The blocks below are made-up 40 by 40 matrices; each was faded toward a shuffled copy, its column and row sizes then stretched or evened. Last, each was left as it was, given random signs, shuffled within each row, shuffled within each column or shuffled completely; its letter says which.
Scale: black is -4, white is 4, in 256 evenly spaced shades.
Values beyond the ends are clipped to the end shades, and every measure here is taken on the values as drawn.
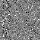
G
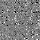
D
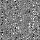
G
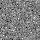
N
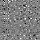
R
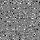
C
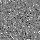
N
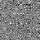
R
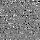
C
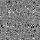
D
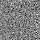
G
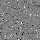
N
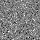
N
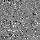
D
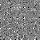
D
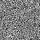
N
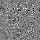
D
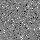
N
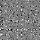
D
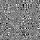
R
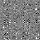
R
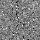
G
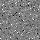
N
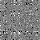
R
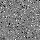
N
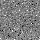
N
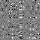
R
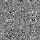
D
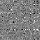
R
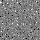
N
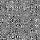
R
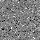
N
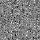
G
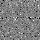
C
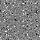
D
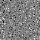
G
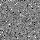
N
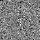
G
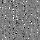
G
